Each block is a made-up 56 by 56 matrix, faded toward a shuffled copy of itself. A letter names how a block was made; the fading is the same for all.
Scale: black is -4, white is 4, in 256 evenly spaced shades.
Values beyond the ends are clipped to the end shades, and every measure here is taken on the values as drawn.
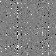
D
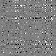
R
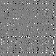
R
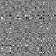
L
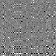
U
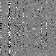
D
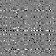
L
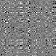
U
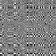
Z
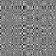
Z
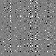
R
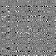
L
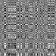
Z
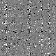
D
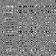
L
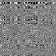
U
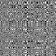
U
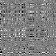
U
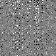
D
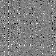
D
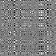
Z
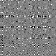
L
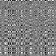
Z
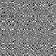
L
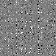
D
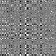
Z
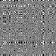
U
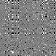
R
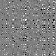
R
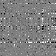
R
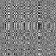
Z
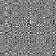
U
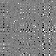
R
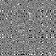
L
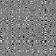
R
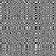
Z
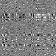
L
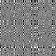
Z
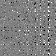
D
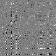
R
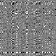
U
